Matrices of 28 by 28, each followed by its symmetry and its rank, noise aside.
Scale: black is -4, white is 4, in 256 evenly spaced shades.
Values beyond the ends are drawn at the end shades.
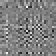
no symmetry, rank three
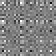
symmetric, rank two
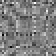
antisymmetric, rank four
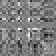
symmetric, rank three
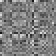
symmetric, rank two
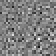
no symmetry, rank four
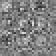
symmetric, rank four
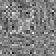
symmetric, rank four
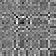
symmetric, rank two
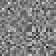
symmetric, rank four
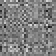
antisymmetric, rank four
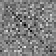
symmetric, rank four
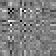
symmetric, rank two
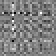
antisymmetric, rank two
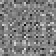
symmetric, rank four
